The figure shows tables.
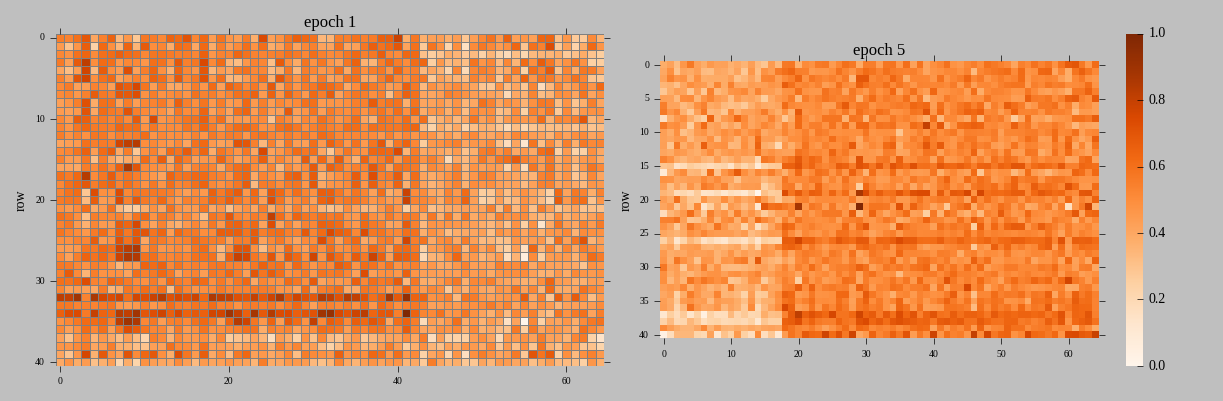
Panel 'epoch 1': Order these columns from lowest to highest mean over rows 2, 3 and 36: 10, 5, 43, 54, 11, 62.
54, 43, 62, 10, 11, 5
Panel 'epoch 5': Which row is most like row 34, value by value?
36
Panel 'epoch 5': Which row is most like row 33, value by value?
2
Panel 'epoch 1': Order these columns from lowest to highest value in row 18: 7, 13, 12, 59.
59, 12, 7, 13
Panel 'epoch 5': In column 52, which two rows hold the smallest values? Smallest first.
8, 16
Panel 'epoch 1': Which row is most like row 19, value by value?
20
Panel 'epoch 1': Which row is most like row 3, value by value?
5
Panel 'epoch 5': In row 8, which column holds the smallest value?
0
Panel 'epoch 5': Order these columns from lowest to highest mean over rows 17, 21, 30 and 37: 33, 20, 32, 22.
32, 33, 22, 20
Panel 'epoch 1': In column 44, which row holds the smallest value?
37
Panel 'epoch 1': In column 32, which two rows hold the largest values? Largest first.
34, 32
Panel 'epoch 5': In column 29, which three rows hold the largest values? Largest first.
21, 19, 37
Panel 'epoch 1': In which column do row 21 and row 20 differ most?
41
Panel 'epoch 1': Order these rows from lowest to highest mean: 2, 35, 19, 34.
2, 19, 35, 34
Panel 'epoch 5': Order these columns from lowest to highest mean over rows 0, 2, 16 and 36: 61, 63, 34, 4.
4, 63, 34, 61
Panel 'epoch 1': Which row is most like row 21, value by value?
38
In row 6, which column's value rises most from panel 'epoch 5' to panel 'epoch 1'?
9
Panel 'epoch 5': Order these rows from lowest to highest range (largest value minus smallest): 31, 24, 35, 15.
31, 35, 24, 15
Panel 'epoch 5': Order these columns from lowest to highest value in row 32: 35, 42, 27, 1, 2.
1, 2, 35, 27, 42
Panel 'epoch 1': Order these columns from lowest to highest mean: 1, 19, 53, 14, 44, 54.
53, 44, 54, 1, 19, 14
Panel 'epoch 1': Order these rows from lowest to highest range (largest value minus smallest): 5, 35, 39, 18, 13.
18, 5, 39, 13, 35
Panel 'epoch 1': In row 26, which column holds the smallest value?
55
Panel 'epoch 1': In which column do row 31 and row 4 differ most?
3
